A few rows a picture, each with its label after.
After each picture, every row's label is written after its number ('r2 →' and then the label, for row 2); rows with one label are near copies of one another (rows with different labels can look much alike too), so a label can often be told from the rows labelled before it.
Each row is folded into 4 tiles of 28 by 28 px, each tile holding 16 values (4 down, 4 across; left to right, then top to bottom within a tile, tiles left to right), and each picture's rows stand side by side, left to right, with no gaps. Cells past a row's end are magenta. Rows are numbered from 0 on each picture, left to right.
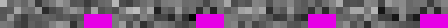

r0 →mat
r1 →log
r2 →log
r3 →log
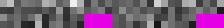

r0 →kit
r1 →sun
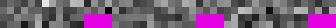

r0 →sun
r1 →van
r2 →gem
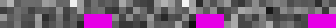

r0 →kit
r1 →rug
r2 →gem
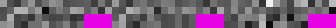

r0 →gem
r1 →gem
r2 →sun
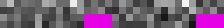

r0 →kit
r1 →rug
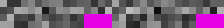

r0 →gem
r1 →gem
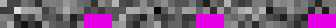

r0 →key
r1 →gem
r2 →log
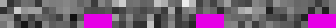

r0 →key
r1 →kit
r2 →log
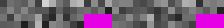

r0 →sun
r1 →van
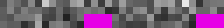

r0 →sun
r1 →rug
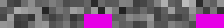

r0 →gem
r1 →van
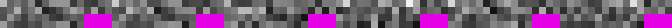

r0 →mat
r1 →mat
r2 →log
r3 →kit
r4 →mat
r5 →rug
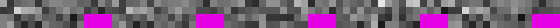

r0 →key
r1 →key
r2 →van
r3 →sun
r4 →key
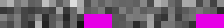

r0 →kit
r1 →sun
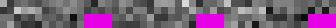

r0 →key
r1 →rug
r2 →log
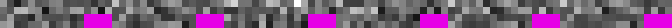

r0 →gem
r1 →mat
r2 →kit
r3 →log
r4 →mat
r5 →mat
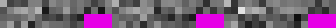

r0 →log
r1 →log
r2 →key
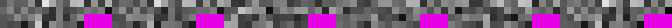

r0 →sun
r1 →sun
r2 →gem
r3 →van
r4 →van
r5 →sun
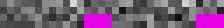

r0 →rug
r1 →van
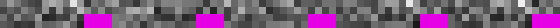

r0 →rug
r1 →log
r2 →mat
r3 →rug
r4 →rug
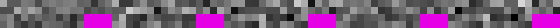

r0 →key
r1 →gem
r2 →van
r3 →mat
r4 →van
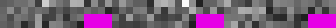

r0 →sun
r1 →rug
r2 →log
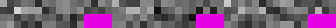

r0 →key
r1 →log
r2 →mat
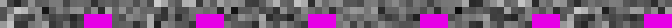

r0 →gem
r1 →sun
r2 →van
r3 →log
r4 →van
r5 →gem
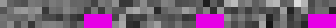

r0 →log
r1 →gem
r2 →kit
